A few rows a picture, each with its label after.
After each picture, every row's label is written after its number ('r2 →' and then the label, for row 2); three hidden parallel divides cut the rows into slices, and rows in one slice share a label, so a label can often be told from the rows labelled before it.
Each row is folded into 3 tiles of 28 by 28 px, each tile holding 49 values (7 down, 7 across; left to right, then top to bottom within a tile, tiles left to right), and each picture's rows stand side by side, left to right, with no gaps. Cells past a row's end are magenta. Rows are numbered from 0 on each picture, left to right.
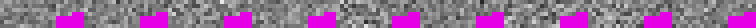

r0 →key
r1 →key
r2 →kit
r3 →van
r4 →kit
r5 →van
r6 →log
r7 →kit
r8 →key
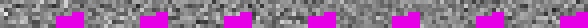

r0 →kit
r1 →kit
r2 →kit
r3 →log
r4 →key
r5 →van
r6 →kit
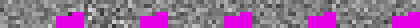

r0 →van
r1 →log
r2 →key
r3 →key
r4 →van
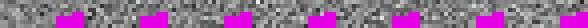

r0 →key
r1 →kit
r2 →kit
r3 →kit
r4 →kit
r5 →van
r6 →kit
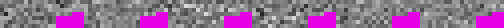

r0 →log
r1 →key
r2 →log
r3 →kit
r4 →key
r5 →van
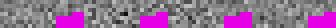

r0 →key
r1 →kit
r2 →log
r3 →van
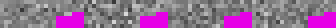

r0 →key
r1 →log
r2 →van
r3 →van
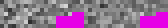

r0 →kit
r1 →key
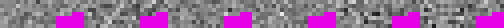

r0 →van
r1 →kit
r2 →key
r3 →key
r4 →kit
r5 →kit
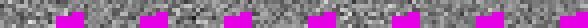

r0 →log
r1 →van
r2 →log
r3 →van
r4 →log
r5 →key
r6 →van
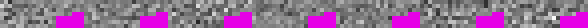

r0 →kit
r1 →van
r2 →kit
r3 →key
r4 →key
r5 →log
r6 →kit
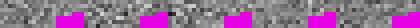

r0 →van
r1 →kit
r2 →log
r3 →key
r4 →van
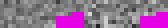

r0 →van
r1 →kit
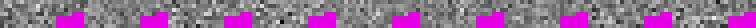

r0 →kit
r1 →key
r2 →log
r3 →kit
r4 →van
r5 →van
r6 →van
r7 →kit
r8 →kit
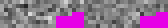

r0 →kit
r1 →key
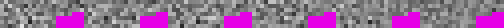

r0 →kit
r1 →log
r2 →kit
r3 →kit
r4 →key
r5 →key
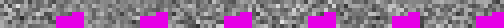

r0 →log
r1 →key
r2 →log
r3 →log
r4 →log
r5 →kit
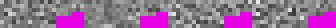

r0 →log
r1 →key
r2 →kit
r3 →kit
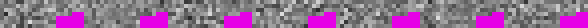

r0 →log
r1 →key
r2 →log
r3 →kit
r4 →log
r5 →key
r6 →log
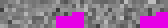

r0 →van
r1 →key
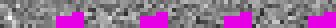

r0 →van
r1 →kit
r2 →kit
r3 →kit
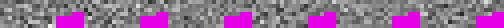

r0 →log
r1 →log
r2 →van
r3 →kit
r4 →van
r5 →kit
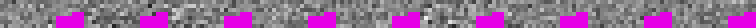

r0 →van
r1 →log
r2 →log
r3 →key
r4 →van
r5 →log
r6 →key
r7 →key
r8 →key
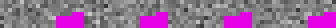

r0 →key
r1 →key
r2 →van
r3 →van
